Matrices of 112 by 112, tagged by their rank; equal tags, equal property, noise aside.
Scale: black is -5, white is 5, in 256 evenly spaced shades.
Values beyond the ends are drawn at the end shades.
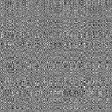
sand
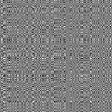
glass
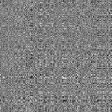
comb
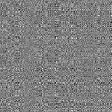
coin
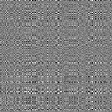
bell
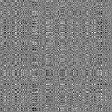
glass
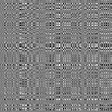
bell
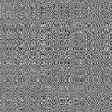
comb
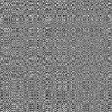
glass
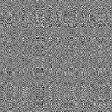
comb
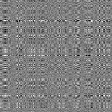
bell
